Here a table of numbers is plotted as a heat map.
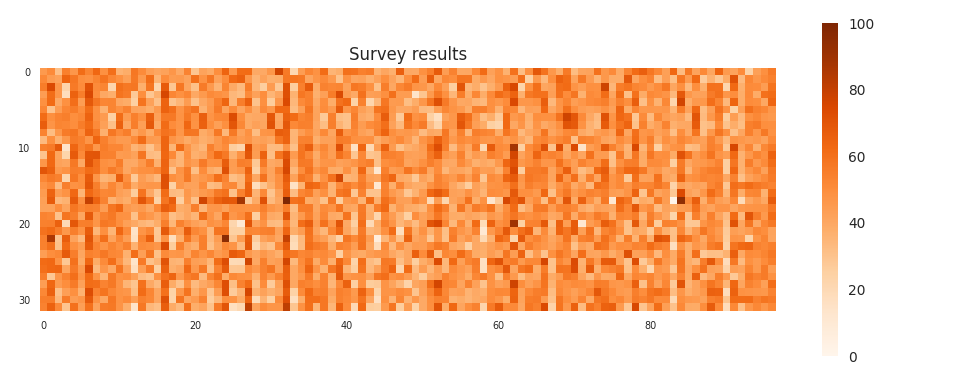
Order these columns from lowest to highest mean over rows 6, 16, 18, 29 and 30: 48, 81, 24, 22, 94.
22, 48, 81, 94, 24
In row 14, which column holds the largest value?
39
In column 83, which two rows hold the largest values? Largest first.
0, 20
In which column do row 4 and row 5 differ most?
91
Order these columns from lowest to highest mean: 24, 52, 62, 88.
88, 52, 24, 62
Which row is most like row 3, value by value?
14
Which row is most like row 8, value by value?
5
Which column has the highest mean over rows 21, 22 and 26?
24
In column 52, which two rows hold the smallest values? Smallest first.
6, 7
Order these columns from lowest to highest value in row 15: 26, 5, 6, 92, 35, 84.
26, 84, 5, 92, 35, 6
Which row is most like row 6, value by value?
7
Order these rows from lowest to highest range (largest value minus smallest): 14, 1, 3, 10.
1, 14, 3, 10
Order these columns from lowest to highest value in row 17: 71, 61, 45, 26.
45, 71, 61, 26
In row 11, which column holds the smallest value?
3
